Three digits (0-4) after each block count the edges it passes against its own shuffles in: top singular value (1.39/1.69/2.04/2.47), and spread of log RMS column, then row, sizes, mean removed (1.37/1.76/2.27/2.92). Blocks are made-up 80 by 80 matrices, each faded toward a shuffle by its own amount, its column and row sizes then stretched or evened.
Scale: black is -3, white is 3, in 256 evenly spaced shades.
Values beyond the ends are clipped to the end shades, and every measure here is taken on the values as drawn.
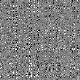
2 4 3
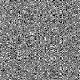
3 2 1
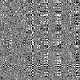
4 4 3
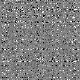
0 3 4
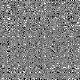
2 3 4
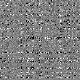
2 3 4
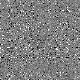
1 3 3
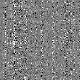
2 4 1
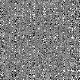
1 4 2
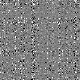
1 4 3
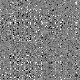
3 3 2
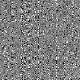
3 3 1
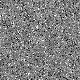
1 0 0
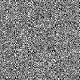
3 2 0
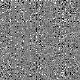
0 4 2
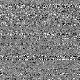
2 0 4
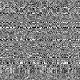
4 0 4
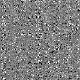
2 3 2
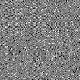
4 0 0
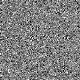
1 2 2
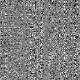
1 4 1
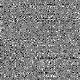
3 1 3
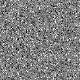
1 3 0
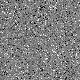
0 0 0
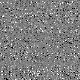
2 1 3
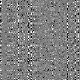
4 4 2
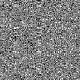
3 1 1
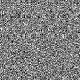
3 0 0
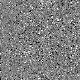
0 2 0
